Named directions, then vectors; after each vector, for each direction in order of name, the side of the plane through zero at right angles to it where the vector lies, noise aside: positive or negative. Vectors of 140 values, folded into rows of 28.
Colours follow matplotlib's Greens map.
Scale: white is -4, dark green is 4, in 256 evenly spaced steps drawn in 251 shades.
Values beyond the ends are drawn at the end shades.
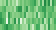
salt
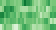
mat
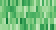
positive, negative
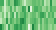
negative, negative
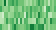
negative, negative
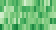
negative, negative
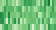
positive, positive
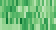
positive, negative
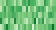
positive, positive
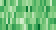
negative, positive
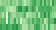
negative, positive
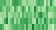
negative, negative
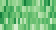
positive, positive
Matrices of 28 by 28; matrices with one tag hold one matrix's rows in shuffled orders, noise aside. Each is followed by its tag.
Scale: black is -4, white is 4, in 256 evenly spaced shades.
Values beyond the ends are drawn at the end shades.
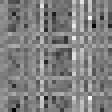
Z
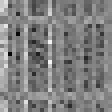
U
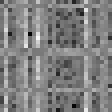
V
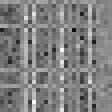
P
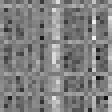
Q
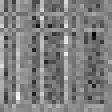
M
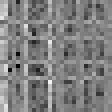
U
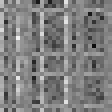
M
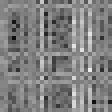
Z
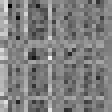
U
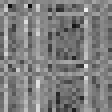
V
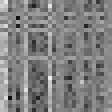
U
